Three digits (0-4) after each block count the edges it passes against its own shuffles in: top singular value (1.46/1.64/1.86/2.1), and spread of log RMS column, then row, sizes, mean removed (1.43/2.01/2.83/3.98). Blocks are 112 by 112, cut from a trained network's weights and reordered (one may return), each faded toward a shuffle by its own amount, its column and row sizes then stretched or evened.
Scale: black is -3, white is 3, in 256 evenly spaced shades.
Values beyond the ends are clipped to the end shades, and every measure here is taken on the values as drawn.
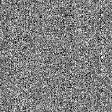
1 2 0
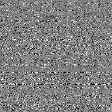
0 1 4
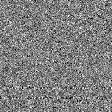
3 0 1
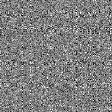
3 2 2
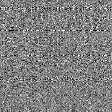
3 0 3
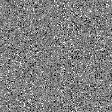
3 2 0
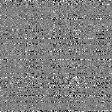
0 3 4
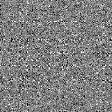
3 2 2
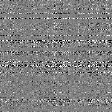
3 2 4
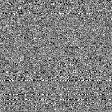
4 0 3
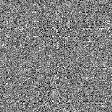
4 1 2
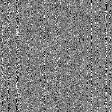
0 4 0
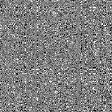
4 3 2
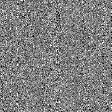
0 3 0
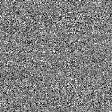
0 1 2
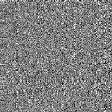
4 2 1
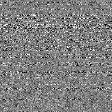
0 1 4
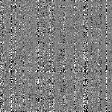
1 4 2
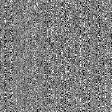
1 4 0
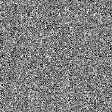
0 2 2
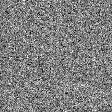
0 0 0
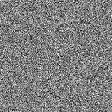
4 0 0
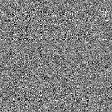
3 1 2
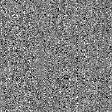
0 3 1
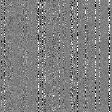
3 4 0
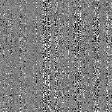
0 4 2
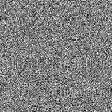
4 0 0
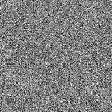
4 1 0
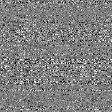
0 1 4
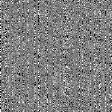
2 4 1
